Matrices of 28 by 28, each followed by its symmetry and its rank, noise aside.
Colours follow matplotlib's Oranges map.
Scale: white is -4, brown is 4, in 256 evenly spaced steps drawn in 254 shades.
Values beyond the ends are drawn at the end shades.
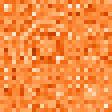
symmetric, rank four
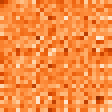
symmetric, rank three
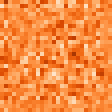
antisymmetric, rank four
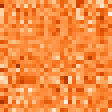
no symmetry, rank four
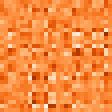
antisymmetric, rank two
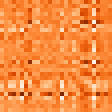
antisymmetric, rank two
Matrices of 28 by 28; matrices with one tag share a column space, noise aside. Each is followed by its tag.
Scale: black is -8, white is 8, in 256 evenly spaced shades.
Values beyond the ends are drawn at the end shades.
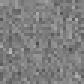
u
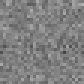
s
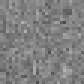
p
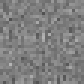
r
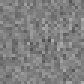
u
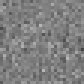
u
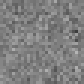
r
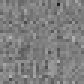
p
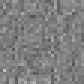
r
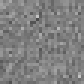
p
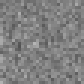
u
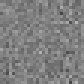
p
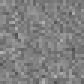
p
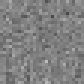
r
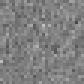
s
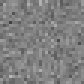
p
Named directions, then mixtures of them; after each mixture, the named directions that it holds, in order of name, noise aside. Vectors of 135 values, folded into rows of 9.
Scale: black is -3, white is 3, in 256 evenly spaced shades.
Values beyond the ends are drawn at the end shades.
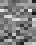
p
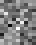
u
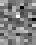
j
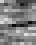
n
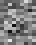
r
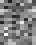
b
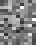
b, j.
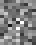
u.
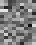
b, j, p.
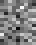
j, u.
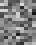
j, p.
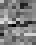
n, u.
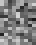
j, u.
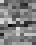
n, u.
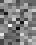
u.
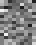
b, j, p.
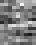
j, n.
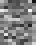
b, n, p.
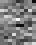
n, p.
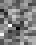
r, u.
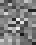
r, u.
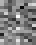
j, u.
